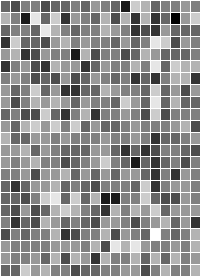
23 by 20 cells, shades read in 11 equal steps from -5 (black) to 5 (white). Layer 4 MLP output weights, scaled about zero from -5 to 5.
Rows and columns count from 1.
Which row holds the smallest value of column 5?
6
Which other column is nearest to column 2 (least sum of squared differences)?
9
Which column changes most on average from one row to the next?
16
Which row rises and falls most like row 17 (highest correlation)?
11
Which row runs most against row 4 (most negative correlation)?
12
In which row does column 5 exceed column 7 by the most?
10
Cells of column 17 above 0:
4
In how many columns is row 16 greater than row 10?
9
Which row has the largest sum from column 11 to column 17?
21
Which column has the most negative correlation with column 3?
15
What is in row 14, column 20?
0
